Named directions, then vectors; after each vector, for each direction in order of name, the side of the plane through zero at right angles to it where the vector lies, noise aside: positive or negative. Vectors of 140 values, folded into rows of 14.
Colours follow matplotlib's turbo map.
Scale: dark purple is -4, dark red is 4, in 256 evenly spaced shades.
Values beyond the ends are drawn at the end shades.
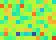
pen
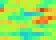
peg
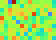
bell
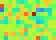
positive, negative, positive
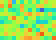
negative, negative, positive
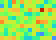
positive, positive, negative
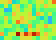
negative, negative, negative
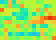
negative, positive, positive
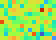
positive, positive, negative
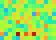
negative, negative, negative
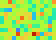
negative, negative, negative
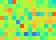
positive, positive, positive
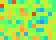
positive, negative, positive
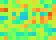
negative, positive, positive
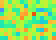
positive, negative, positive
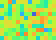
negative, positive, negative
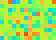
negative, negative, negative
